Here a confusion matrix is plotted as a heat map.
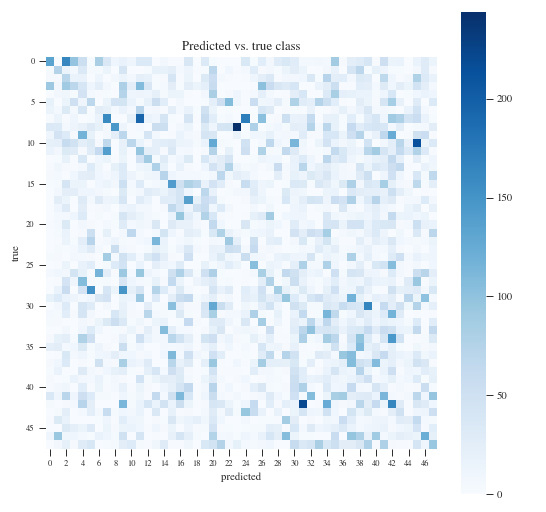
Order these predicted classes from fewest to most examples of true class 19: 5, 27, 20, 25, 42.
5, 25, 20, 42, 27
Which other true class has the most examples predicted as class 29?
46
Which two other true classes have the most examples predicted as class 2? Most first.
0, 3
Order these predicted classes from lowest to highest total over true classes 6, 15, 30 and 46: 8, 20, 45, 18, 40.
8, 18, 40, 45, 20
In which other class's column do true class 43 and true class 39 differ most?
24
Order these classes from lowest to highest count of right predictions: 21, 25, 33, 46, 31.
33, 31, 21, 25, 46
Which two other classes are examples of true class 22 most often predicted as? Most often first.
13, 5
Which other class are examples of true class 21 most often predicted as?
34
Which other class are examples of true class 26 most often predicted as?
6
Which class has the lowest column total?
18
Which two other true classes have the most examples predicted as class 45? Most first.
10, 27
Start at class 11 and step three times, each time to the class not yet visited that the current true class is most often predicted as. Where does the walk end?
37
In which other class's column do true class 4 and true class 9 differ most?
42
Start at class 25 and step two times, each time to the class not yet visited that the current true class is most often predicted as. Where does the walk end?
31
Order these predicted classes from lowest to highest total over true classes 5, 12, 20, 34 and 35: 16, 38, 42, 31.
16, 31, 38, 42
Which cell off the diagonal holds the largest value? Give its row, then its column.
8, 23
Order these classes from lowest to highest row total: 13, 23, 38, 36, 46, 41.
23, 38, 13, 36, 46, 41
